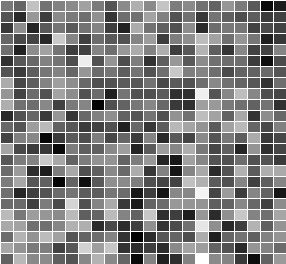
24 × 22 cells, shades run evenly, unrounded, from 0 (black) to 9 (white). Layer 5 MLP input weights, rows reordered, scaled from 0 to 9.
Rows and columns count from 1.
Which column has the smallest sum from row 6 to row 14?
21
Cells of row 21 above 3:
14
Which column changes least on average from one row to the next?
6
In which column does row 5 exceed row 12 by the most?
10
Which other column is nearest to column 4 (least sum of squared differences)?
3
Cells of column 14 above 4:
10
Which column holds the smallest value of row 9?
9
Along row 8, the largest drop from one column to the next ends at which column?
2
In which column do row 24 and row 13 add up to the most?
16
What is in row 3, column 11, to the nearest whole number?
6
